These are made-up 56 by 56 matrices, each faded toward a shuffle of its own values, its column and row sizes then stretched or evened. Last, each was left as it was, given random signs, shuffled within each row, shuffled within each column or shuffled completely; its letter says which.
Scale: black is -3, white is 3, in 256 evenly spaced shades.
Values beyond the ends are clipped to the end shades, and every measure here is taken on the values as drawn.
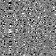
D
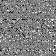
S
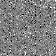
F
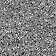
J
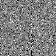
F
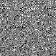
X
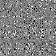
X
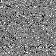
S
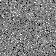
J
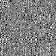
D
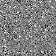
X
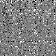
X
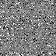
S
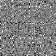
D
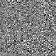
D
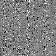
F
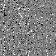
F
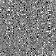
D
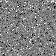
J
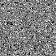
S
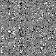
X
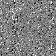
F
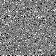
S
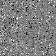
F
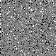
F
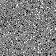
J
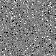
F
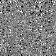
X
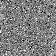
J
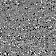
S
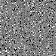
F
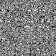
S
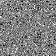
S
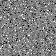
J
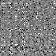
D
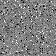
J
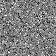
J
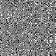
D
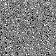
F
